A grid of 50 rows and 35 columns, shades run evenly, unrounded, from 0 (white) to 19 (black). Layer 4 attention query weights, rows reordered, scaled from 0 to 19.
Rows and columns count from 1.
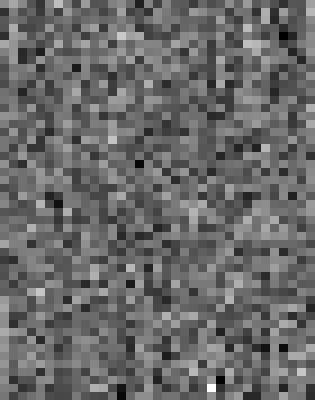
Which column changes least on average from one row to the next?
31
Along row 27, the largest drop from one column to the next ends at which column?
8
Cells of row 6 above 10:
16
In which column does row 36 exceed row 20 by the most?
10
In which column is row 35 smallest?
11
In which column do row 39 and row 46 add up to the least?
1
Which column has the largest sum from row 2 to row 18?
24
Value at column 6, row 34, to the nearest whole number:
8
